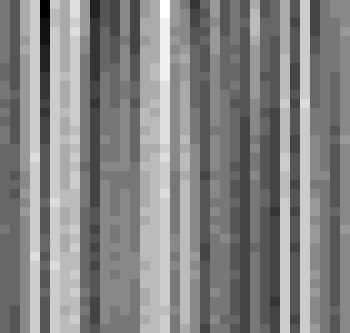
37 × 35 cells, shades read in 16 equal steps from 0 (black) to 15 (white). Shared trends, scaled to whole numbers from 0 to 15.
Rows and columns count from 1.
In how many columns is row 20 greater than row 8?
11
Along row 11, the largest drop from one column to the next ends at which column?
5
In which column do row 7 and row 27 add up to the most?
17
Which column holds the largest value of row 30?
6
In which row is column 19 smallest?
1
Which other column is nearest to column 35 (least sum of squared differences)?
13
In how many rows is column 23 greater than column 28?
33
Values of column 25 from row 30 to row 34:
4 4 4 4 4
